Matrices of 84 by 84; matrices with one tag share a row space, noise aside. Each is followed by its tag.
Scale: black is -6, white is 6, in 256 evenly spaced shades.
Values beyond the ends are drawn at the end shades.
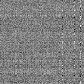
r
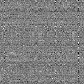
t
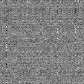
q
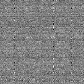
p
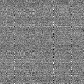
p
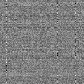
q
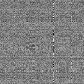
p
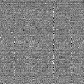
p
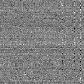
r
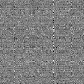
p
